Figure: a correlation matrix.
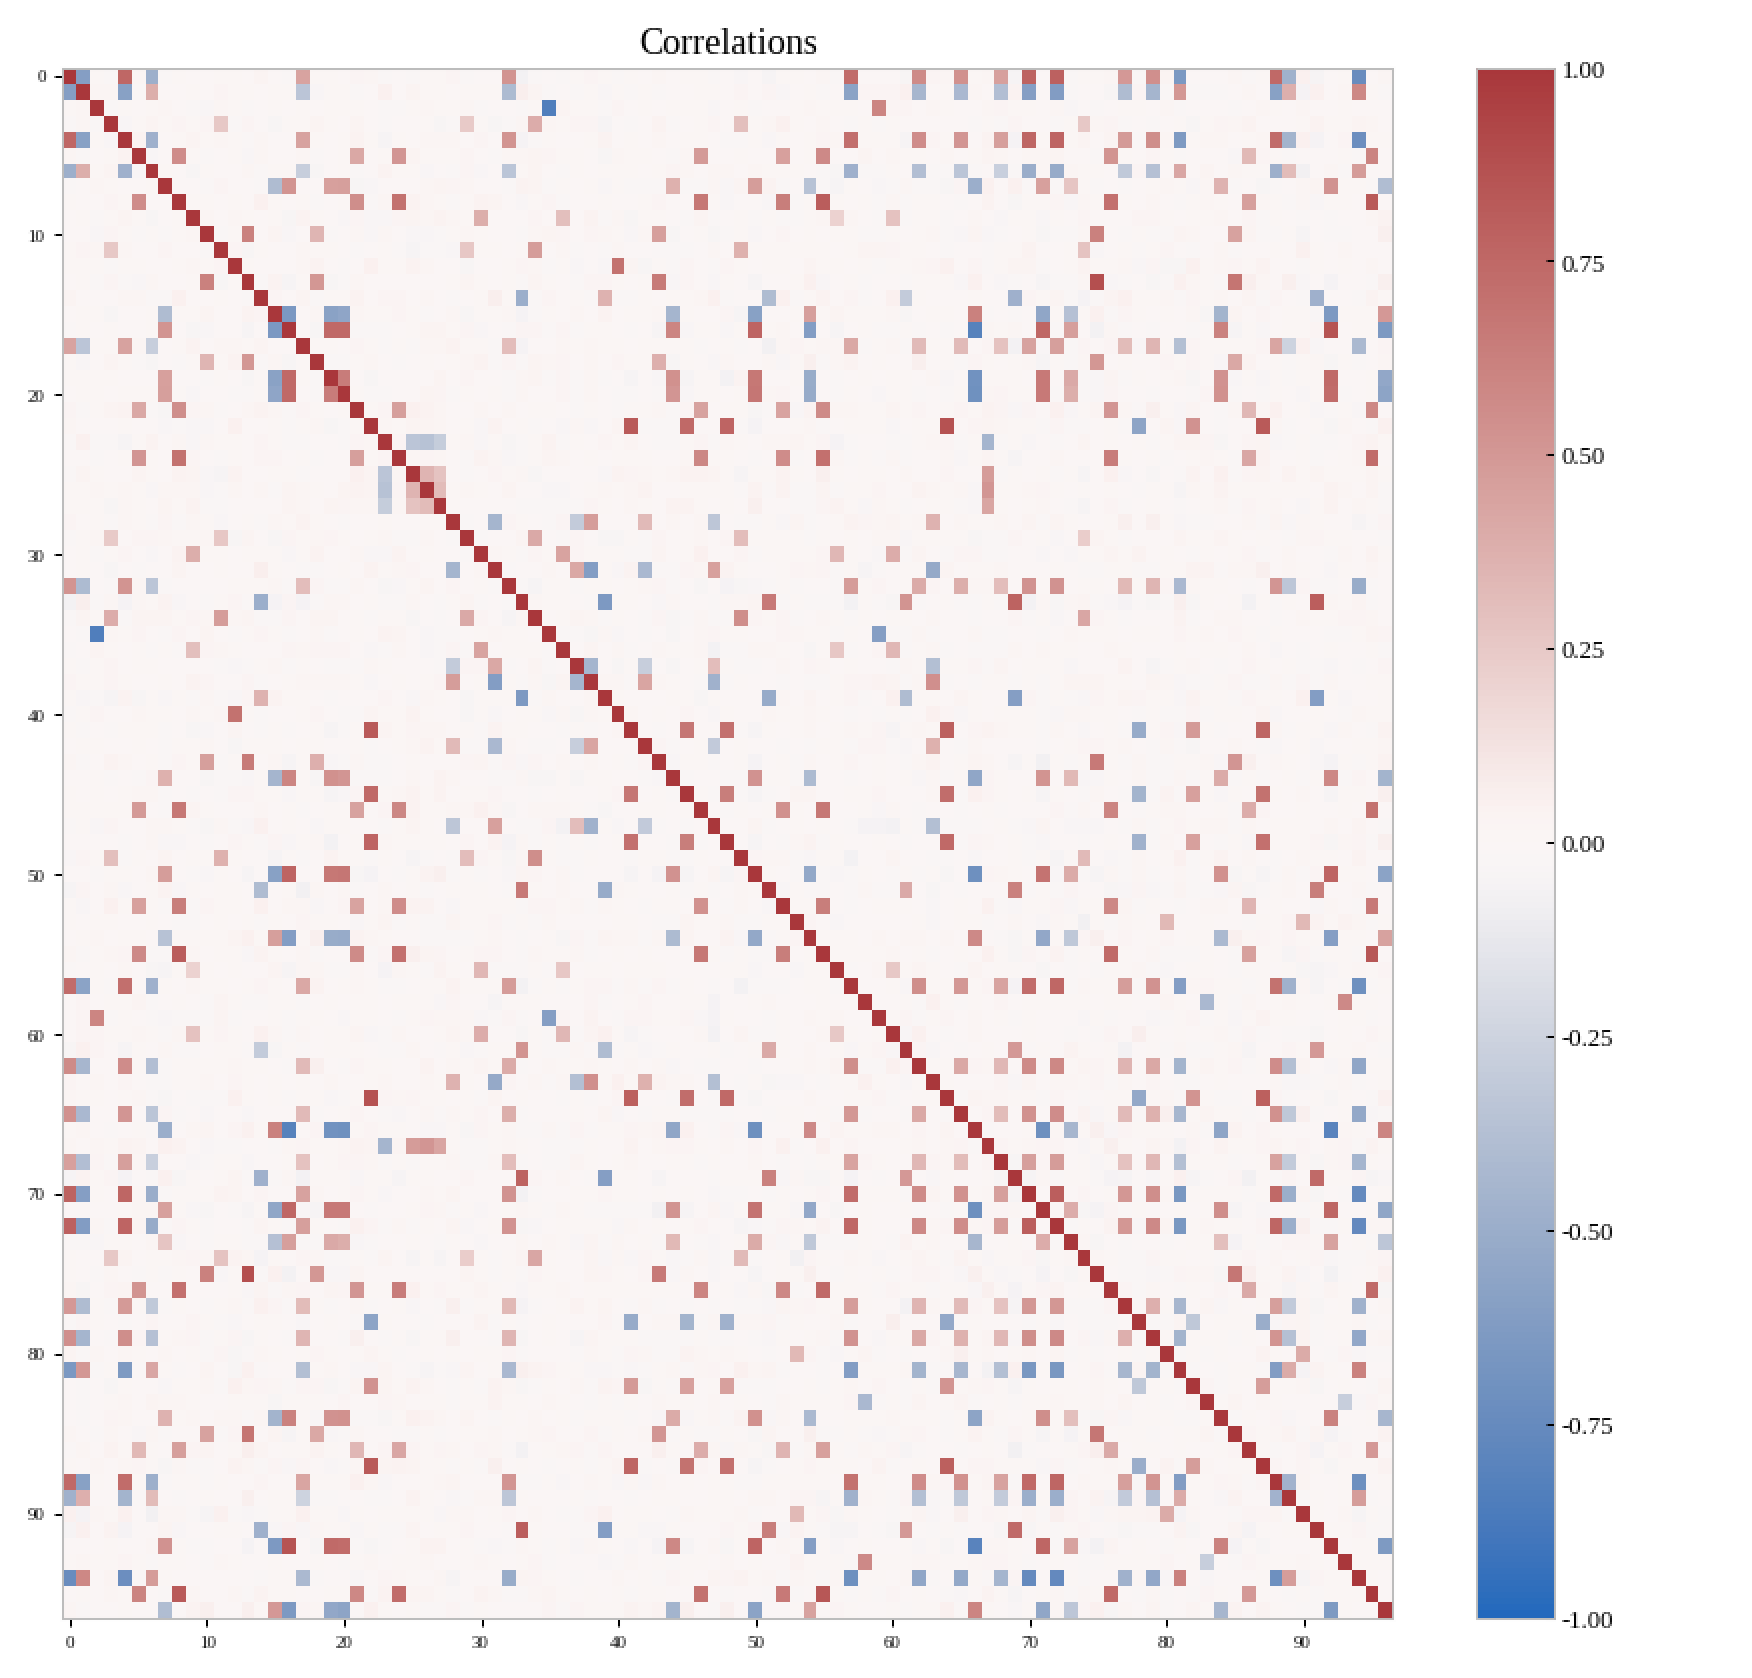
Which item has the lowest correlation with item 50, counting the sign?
66
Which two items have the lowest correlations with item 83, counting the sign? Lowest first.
58, 93
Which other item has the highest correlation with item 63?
38
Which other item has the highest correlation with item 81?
94
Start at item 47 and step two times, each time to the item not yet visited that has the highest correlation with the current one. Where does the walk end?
37
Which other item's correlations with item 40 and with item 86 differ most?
12
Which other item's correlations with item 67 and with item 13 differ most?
75
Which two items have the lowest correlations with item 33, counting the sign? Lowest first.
39, 14
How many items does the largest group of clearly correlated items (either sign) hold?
18
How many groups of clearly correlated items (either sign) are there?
14
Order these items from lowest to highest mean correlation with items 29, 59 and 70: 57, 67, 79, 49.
67, 49, 79, 57
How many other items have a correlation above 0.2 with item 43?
5
